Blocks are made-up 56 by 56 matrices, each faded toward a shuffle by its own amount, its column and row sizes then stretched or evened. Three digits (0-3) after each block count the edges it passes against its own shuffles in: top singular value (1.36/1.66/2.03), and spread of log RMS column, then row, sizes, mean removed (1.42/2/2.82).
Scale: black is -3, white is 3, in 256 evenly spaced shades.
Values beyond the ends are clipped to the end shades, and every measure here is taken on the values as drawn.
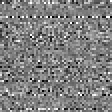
2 0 3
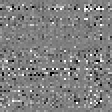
1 2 3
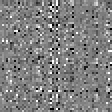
3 3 1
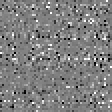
2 1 2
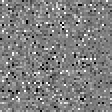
0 1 1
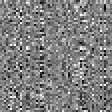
3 3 0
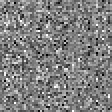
0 2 0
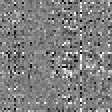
2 3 2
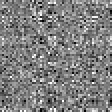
3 2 1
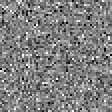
0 0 0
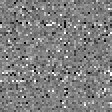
0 1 2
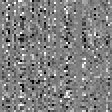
2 3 0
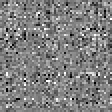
1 2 2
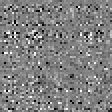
2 2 3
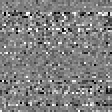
2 0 3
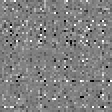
0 2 2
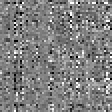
2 3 2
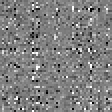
2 2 2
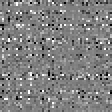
0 2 3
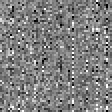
0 3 0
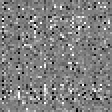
1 2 2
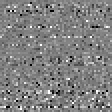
1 0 3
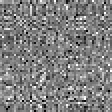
3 1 1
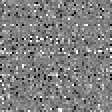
0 2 2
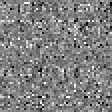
2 1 2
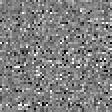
1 1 2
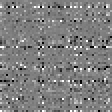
3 2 3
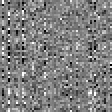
3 3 0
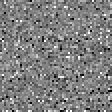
1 0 1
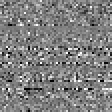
1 1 3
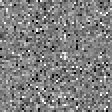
0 1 0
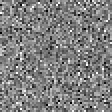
1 1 0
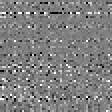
3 1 3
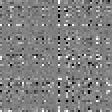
3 3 3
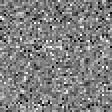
1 0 1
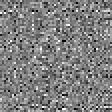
2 1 1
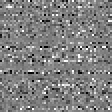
1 1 3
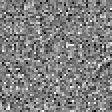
2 0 0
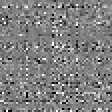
1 2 3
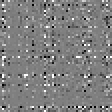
1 3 3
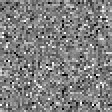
0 0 1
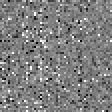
1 1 1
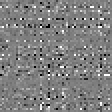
1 2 3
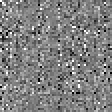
1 2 1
